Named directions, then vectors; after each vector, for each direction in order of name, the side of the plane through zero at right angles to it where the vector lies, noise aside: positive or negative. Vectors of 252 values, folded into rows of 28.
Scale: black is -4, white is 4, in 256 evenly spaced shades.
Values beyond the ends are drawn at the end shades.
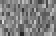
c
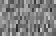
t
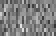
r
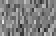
positive, negative, positive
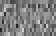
negative, positive, positive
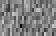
positive, negative, positive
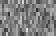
positive, positive, negative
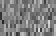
negative, negative, negative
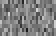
negative, negative, positive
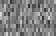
positive, positive, positive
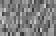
positive, positive, positive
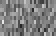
positive, negative, positive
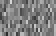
negative, negative, negative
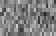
positive, negative, negative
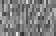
positive, positive, positive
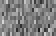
positive, negative, positive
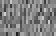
negative, negative, negative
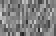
positive, positive, positive
